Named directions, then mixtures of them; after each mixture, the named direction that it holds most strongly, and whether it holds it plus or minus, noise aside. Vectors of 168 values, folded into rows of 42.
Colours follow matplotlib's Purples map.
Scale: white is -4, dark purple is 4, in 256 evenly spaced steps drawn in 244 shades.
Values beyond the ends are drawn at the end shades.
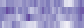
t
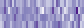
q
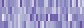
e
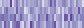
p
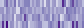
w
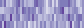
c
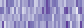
c, minus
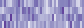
c, plus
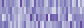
e, plus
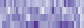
t, minus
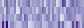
w, plus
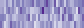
q, minus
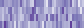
e, plus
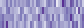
w, plus
